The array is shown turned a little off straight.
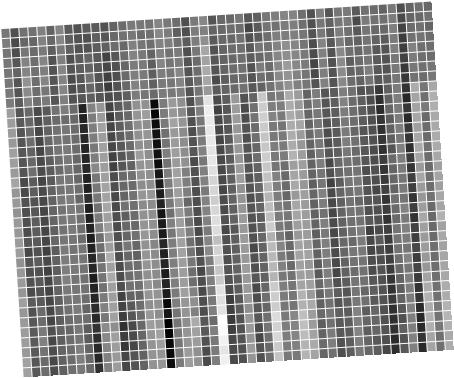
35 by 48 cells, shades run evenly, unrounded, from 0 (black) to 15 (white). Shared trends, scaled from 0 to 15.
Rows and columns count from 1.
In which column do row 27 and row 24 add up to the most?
23
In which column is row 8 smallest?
45
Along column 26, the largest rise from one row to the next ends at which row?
9
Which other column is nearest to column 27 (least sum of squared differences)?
41
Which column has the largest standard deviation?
29
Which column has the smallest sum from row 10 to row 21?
17
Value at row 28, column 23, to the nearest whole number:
13
